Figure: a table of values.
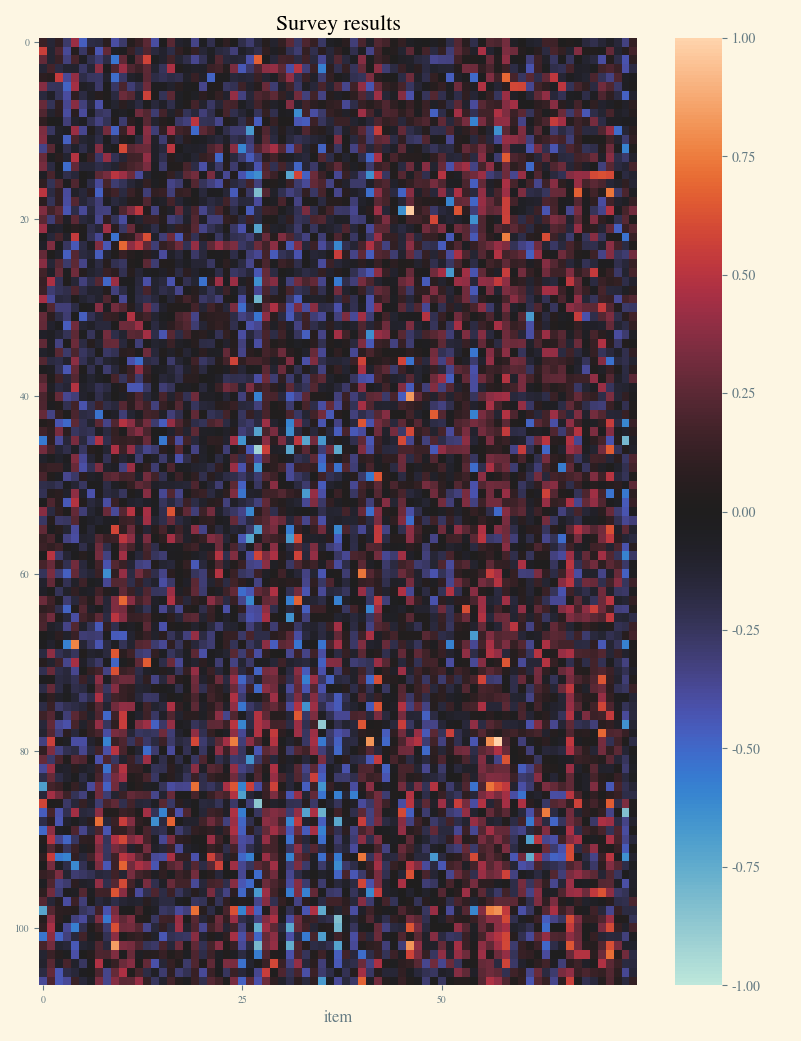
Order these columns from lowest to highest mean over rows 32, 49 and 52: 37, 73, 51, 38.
73, 51, 37, 38
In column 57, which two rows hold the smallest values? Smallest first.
10, 53
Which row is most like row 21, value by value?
29
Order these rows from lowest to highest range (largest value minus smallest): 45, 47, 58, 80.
47, 80, 58, 45
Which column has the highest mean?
58
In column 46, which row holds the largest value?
19
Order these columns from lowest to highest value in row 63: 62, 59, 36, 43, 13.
43, 59, 36, 62, 13
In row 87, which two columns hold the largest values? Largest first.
63, 45
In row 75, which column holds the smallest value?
33
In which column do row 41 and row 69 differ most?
9
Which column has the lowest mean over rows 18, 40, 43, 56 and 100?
31
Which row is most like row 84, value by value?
98
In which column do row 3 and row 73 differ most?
27
